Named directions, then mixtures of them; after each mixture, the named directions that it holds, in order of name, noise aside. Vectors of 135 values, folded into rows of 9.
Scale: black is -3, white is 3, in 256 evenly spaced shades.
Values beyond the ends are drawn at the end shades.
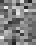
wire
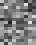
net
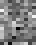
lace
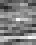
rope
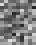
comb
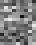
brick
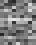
brick, net, rope.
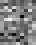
brick.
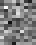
net, wire.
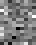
lace.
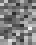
comb.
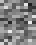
net.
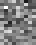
net, wire.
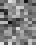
lace, net, wire.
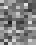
net.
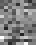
lace, rope, wire.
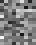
comb, wire.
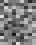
brick, comb, wire.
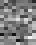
brick, comb, rope.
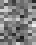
brick, comb, lace.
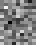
comb, net, wire.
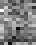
brick, lace.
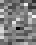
lace, net, rope.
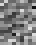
comb.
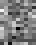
lace.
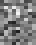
brick, lace, wire.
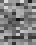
comb, rope, wire.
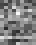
brick, rope, wire.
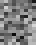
brick, comb, net.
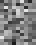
wire.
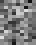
wire.
